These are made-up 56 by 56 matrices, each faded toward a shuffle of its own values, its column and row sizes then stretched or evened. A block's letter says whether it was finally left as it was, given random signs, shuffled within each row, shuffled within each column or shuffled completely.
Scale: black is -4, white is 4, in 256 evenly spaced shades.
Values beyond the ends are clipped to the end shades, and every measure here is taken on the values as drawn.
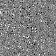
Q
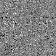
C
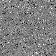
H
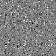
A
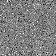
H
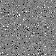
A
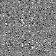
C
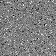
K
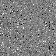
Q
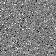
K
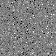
Q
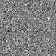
A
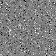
Q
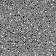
K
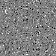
A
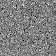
K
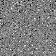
C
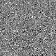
C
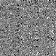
A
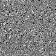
C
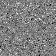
H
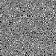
A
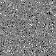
C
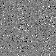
C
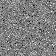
K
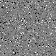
H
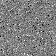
K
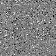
C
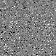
C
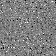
H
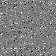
A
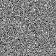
Q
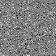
H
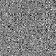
A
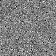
H
